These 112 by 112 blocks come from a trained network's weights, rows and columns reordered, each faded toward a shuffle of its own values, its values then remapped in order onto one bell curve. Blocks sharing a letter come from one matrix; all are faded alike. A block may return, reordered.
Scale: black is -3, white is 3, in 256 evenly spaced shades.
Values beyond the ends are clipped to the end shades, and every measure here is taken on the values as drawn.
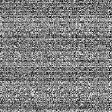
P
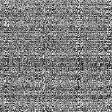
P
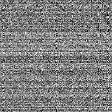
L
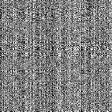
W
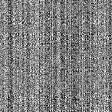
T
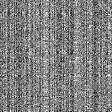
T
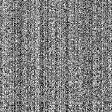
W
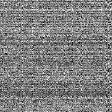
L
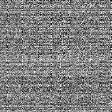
P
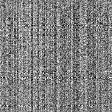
T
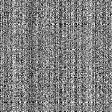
T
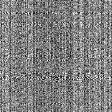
T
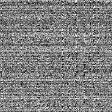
L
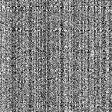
T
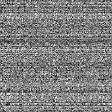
L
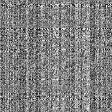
T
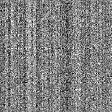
W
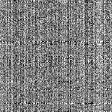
T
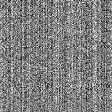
W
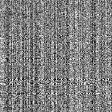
T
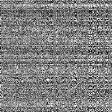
L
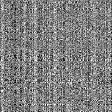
W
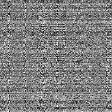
P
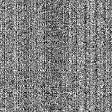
W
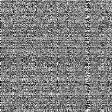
P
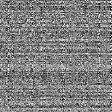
P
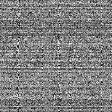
L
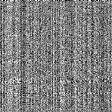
T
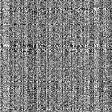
T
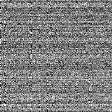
L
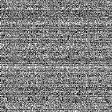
L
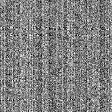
W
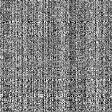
T
